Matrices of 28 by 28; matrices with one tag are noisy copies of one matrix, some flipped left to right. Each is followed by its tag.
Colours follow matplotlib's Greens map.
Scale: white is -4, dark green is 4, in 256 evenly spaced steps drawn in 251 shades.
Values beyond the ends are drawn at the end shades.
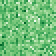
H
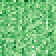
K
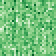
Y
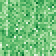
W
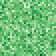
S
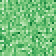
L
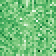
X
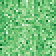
X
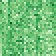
W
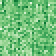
W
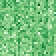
W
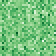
H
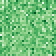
L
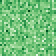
L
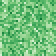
W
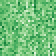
X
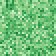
H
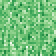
Y
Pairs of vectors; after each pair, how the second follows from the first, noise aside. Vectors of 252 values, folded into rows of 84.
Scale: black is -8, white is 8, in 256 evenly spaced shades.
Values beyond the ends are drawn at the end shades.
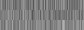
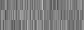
shuffled.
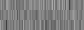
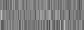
wrapped around, negated.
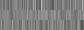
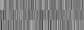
reversed, negated.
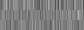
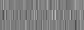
wrapped around, negated, partly zeroed.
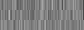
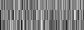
reversed, scaled up.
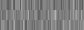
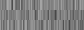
negated.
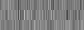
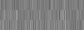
reversed, negated, shrunk.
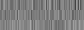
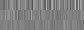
negated, partly zeroed.
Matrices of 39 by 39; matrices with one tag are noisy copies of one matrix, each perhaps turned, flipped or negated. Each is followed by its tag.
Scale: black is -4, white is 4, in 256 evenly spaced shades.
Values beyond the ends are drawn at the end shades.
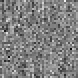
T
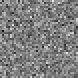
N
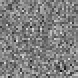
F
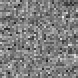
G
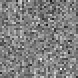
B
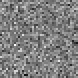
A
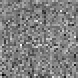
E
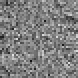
G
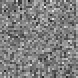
B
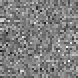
B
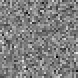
N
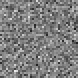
A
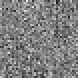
B
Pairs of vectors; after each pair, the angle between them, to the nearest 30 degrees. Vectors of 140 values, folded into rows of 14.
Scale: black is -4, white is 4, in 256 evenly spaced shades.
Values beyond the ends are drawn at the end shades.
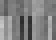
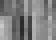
30 degrees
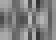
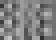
90 degrees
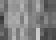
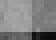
60 degrees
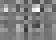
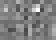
30 degrees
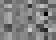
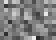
120 degrees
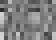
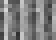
120 degrees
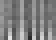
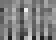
150 degrees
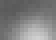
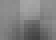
150 degrees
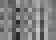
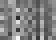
150 degrees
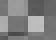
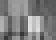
30 degrees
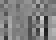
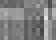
120 degrees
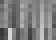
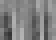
90 degrees
